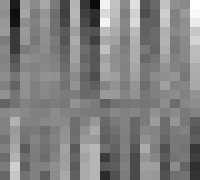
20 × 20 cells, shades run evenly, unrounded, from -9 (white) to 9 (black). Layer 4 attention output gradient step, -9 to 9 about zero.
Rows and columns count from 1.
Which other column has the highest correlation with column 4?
13
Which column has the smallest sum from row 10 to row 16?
2
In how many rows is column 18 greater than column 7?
7
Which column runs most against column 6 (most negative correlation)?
19
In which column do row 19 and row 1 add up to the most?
10
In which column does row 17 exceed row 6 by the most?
20
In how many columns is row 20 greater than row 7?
13
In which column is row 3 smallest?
11
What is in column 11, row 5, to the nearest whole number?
-3
